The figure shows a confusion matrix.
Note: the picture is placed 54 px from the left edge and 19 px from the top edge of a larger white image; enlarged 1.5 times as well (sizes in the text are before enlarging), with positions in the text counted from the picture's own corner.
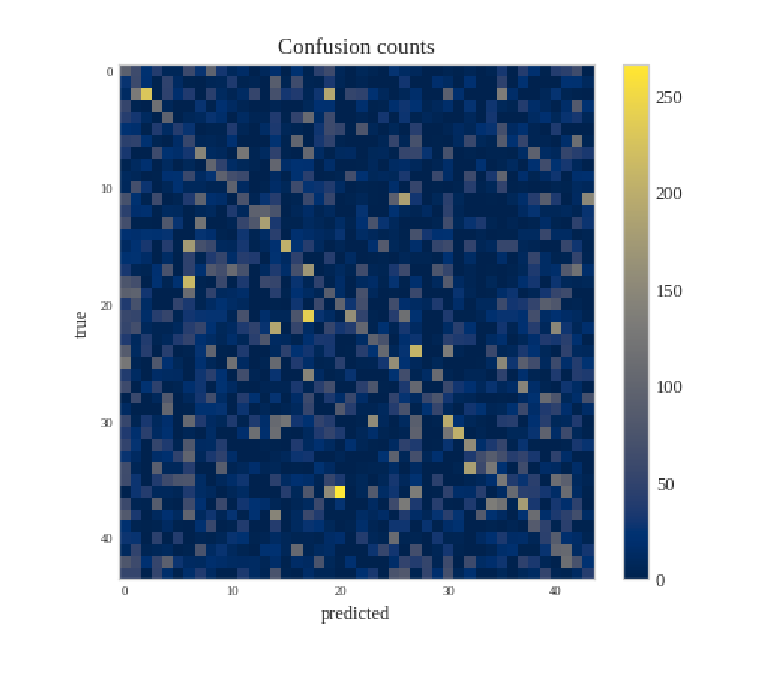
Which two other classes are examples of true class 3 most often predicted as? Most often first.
42, 0
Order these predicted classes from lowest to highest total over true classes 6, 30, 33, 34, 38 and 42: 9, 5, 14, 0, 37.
5, 9, 37, 14, 0
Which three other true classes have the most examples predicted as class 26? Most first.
11, 37, 21
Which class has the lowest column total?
28
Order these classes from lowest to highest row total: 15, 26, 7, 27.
26, 27, 7, 15
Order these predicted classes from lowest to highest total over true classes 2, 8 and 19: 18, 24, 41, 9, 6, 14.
24, 18, 9, 41, 6, 14
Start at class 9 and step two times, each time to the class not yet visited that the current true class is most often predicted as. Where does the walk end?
40
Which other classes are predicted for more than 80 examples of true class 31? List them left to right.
12, 14, 27, 30, 39
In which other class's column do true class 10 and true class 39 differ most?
38
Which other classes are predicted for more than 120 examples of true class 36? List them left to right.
19, 20, 27
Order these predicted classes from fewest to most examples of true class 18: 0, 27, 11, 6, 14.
27, 11, 14, 0, 6
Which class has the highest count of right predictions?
2
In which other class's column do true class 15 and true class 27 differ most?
6
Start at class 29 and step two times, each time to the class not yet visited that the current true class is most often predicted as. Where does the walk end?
17
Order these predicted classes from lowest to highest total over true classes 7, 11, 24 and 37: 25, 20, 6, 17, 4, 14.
20, 4, 14, 6, 25, 17
